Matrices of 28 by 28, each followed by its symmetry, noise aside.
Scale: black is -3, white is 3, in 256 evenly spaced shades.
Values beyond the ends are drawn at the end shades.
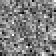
antisymmetric.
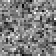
symmetric.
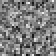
mirrored left to right.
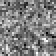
antisymmetric.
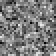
no symmetry.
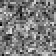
no symmetry.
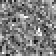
symmetric across the other diagonal.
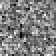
symmetric across the other diagonal.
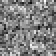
same after a half turn.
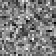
symmetric across the other diagonal.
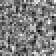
mirrored top to bottom.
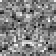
mirrored left to right.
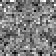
mirrored left to right.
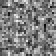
mirrored top to bottom.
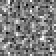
mirrored top to bottom.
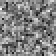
mirrored top to bottom.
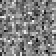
mirrored top to bottom.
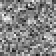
same after a half turn.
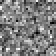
symmetric.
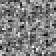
same after a half turn.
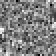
same after a half turn.
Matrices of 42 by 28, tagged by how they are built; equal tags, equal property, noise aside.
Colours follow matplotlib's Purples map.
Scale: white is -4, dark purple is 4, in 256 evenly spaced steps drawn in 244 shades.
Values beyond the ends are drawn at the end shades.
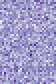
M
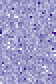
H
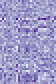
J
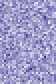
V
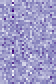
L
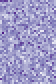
V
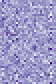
L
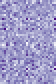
J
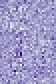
L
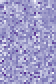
L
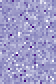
H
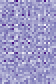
J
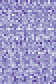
M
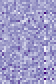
J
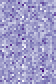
L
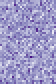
M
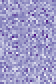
J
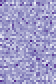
J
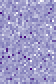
H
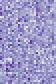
L
